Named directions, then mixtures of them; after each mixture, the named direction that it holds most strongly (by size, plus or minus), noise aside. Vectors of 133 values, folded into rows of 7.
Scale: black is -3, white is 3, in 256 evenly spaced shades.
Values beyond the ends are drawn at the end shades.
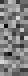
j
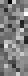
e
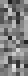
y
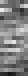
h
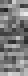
h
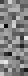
j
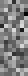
e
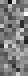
e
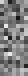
j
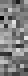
j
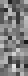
y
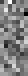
e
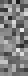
j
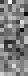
e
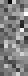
e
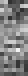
h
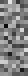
j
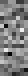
j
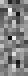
y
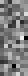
j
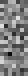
j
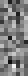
y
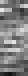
h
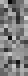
y
